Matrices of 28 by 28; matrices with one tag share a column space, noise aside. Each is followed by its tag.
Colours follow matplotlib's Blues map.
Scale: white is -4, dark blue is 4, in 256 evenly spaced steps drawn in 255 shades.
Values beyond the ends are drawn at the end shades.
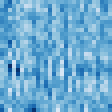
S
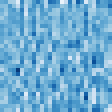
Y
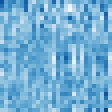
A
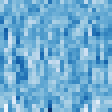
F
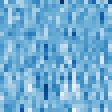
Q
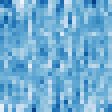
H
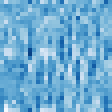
F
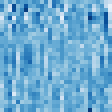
A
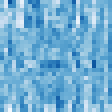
H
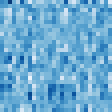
Q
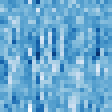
F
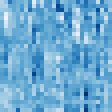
A
